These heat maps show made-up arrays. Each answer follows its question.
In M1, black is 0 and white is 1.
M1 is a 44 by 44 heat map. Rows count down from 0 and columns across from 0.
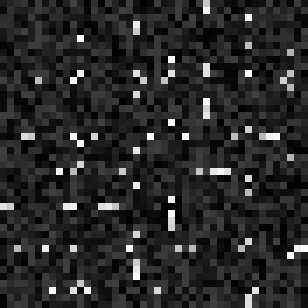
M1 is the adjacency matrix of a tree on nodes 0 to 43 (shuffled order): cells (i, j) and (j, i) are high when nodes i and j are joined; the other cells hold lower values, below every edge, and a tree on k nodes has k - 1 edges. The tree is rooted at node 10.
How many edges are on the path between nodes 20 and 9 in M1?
4
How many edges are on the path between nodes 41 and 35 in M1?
2
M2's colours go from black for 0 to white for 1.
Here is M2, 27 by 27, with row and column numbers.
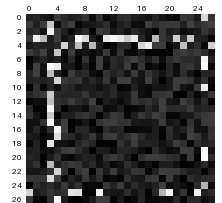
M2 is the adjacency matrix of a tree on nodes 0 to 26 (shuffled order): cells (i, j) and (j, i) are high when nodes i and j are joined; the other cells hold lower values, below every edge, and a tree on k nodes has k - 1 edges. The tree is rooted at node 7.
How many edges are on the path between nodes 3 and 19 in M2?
3
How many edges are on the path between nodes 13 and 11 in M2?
2
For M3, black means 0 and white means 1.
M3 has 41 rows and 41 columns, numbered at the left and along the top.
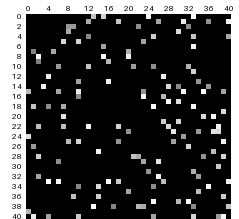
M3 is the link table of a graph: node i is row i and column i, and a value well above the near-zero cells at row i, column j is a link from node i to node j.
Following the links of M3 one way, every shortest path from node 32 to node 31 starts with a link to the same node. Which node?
node 26
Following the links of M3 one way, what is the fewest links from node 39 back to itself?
3
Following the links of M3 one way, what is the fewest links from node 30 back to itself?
3
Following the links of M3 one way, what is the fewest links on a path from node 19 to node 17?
6
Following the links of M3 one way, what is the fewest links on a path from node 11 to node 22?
4
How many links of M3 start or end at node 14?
7
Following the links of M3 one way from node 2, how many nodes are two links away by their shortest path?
10
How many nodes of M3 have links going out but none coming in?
2
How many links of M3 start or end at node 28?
8
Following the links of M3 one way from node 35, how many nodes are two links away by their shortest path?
6
